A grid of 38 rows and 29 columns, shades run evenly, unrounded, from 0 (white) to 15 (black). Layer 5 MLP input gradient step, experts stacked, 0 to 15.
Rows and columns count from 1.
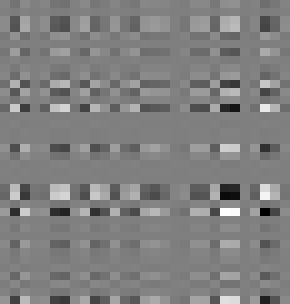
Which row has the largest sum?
14
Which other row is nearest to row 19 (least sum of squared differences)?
38
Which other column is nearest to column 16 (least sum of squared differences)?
12
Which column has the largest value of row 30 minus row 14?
27
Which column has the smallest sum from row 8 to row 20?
23
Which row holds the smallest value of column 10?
25
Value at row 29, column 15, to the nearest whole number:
7
